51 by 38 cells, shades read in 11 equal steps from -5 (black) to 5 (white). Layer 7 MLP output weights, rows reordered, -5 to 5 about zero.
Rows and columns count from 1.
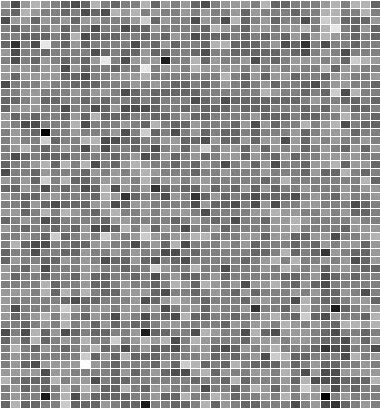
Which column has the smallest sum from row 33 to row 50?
33
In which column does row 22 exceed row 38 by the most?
15
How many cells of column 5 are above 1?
8
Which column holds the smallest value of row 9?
7
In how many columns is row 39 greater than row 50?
20
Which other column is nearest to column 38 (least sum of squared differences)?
6
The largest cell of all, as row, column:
46, 9
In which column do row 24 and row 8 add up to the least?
17
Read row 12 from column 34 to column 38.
3 -2 2 0 0
